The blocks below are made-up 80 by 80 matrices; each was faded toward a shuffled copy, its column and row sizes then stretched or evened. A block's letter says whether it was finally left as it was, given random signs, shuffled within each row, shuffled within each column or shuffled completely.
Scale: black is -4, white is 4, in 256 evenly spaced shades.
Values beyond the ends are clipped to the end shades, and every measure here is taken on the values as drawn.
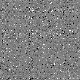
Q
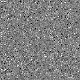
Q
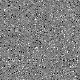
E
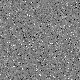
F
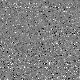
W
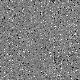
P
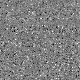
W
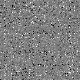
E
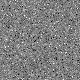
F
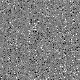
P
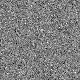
F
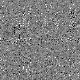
E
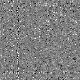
Q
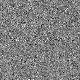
W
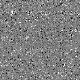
E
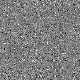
E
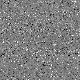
W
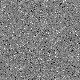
F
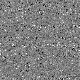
W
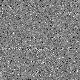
W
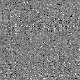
Q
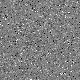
F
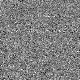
W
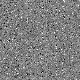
P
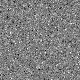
F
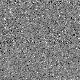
W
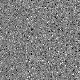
P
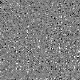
E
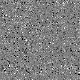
E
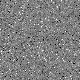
F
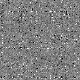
Q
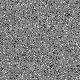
F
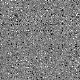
E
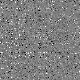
Q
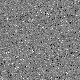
F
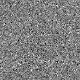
E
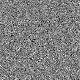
W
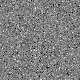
F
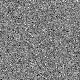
F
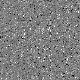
P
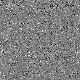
W
